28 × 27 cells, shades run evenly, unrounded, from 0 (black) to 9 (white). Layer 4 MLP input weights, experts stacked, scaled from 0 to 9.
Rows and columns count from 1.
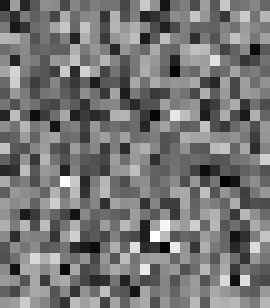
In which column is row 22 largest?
16
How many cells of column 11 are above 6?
4
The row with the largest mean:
28
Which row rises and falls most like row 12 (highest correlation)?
22
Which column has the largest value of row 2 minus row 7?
18
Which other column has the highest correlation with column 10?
24
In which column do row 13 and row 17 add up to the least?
9
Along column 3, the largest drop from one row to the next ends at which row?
20
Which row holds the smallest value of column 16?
11
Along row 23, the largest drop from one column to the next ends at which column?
15
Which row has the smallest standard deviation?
13
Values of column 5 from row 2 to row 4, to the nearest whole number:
4 4 4
